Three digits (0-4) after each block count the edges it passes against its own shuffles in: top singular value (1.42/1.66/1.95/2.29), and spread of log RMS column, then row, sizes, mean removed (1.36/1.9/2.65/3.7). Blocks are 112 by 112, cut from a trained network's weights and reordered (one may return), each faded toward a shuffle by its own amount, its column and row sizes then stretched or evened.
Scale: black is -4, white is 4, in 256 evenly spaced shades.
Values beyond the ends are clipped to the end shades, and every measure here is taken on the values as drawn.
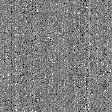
1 2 0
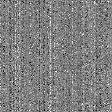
3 3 1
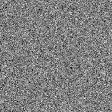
1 1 0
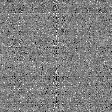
2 2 0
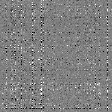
2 3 2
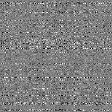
3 2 4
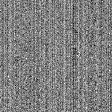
4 2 0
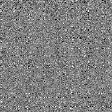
1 2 3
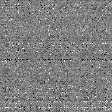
2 2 2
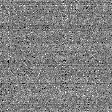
2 1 0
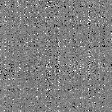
0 3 3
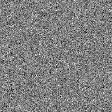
1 2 0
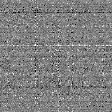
3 2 2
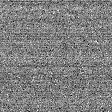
2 0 0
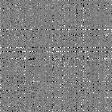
2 3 3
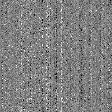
2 3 0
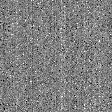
1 1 0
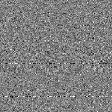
2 1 2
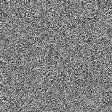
1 0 1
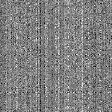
4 3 2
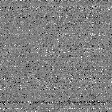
1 1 3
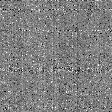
1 0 2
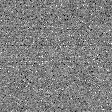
0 0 0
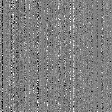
3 4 0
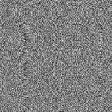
4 2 1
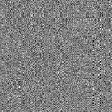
4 3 0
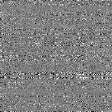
2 2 4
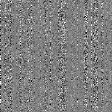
1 4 1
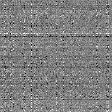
4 3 2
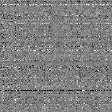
3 2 3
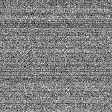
4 1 0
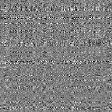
4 2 4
